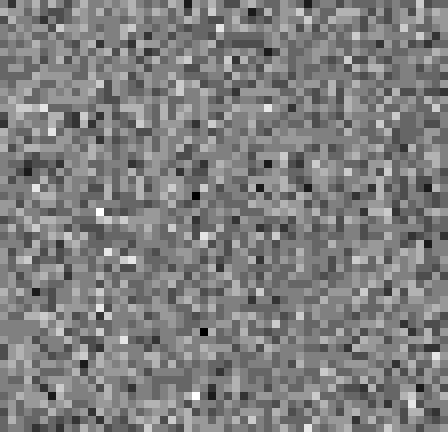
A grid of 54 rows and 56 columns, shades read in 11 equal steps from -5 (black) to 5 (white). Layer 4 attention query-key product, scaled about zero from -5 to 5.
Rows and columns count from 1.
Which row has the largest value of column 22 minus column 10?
53
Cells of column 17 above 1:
8
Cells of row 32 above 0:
18
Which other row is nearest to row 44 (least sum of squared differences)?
9
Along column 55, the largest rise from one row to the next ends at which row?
45
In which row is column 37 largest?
27
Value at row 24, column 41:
1
